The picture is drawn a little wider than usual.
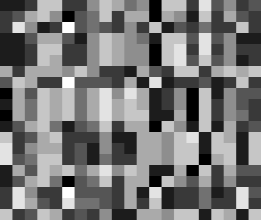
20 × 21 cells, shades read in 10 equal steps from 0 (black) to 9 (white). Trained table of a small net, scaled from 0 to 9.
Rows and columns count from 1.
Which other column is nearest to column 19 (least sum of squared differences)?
12
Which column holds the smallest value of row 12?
13
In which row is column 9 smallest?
7
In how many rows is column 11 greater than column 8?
12
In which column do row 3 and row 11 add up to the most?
6
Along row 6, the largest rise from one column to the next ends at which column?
14
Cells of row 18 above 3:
7
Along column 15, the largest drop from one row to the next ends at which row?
8
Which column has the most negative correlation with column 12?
20
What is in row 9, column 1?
0
